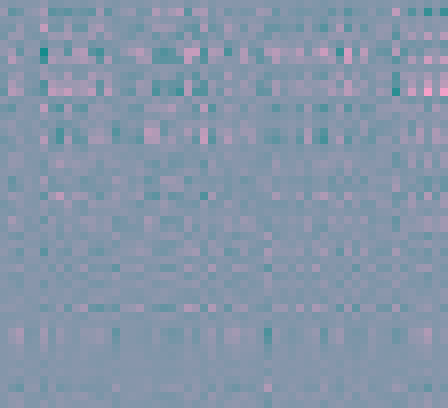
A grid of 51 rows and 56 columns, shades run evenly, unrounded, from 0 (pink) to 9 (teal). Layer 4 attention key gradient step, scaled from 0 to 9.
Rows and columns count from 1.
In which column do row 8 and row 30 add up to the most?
6
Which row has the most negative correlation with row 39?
40
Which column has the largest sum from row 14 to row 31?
41
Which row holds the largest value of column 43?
7
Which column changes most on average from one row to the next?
54
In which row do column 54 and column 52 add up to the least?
12
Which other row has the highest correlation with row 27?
19
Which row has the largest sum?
2
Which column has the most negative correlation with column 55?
47
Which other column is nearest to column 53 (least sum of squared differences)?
32
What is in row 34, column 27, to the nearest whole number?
3
